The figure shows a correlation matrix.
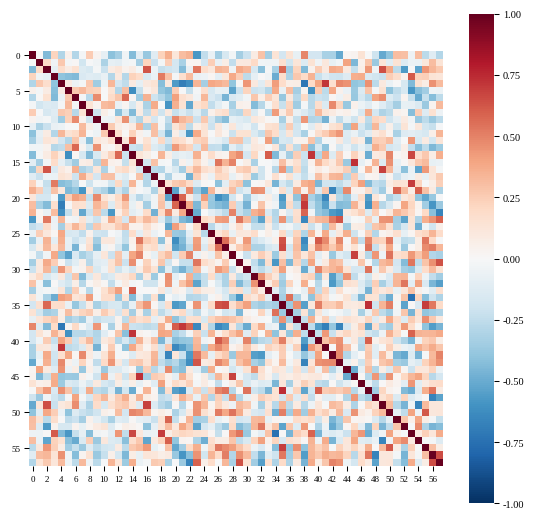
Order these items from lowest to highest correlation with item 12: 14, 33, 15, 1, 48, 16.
1, 15, 16, 48, 33, 14
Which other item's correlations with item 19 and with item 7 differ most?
42
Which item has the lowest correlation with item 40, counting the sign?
38
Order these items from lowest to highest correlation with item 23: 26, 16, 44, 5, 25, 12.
44, 5, 25, 12, 16, 26
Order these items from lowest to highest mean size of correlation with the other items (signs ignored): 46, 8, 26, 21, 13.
46, 8, 13, 26, 21
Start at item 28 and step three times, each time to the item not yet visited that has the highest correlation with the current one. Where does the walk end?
26
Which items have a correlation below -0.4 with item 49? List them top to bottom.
0, 52, 54
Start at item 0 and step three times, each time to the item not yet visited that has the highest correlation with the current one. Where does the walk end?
20
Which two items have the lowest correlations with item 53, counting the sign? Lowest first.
34, 5
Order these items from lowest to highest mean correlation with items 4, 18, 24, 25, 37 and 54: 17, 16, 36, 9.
9, 36, 16, 17
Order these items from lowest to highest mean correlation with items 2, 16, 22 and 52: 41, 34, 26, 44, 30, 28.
34, 41, 30, 26, 44, 28
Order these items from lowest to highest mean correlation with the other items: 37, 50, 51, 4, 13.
13, 51, 4, 37, 50
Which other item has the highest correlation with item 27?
35
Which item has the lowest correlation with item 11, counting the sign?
22
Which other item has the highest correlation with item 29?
57
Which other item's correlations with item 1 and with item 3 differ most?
45
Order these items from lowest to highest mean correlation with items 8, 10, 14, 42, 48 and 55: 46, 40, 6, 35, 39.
46, 6, 39, 35, 40
